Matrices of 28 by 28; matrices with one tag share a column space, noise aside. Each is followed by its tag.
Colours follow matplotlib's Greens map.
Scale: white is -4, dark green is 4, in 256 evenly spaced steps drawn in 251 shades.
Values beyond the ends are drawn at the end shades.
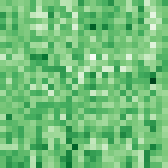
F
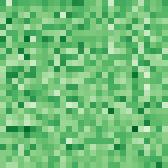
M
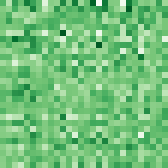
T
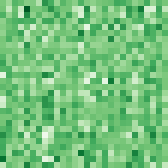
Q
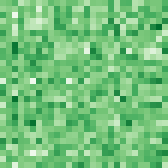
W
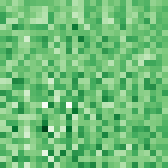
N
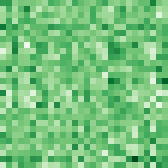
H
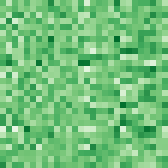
M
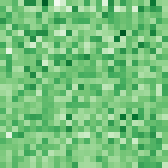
T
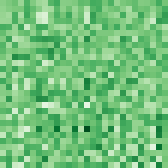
N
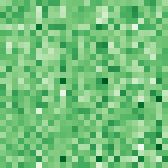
H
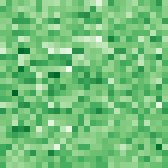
M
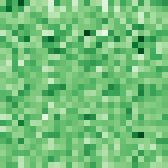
T
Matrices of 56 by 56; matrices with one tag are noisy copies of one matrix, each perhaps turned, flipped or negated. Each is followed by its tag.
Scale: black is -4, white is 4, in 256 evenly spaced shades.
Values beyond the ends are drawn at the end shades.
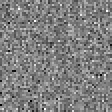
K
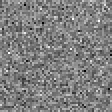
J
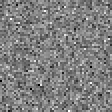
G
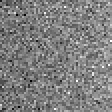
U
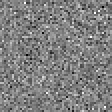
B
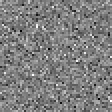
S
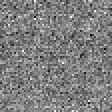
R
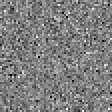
K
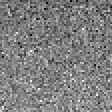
U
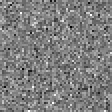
J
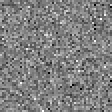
G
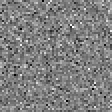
G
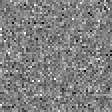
J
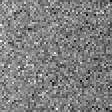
U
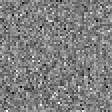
J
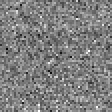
R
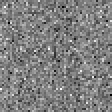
R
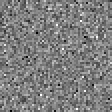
S
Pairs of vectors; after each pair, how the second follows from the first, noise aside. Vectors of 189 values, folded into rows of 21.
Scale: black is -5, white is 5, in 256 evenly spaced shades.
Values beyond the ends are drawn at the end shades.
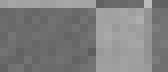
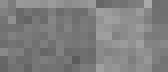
shrunk.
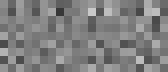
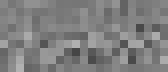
wrapped around, negated, partly zeroed.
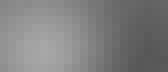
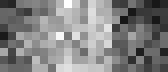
wrapped around, negated, scaled up.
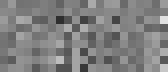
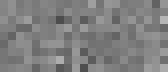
shrunk.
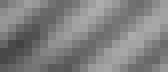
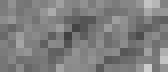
wrapped around, negated, partly zeroed.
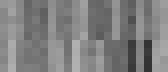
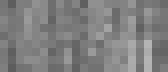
negated, shrunk.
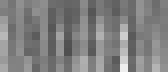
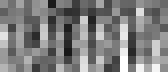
scaled up.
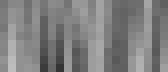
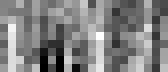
scaled up.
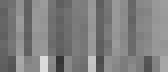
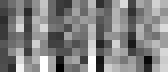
scaled up.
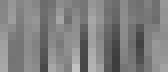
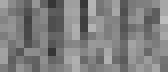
reversed.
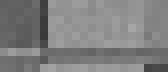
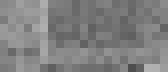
negated, shrunk.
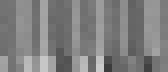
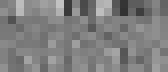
reversed, negated, partly zeroed.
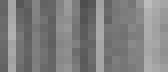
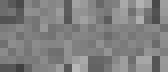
reversed, negated, partly zeroed.
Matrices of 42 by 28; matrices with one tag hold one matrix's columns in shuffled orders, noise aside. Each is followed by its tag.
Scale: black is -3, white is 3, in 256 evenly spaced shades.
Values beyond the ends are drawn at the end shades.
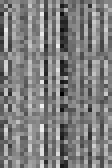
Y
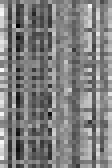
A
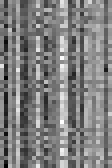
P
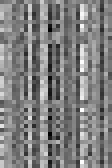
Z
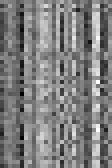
Y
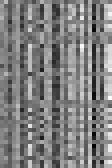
Z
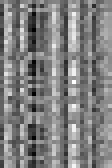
Y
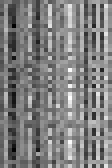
A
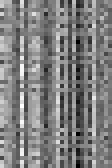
P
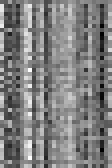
A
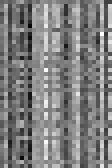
A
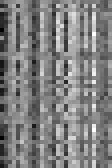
Y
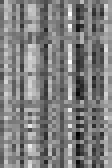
Z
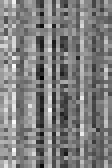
P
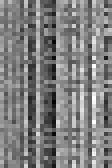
P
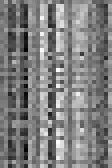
A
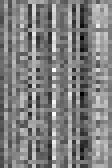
A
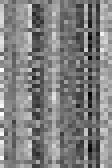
A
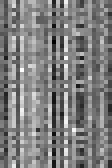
P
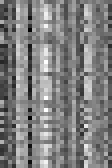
Z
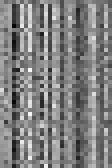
A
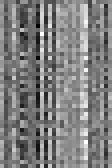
A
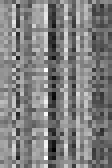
A
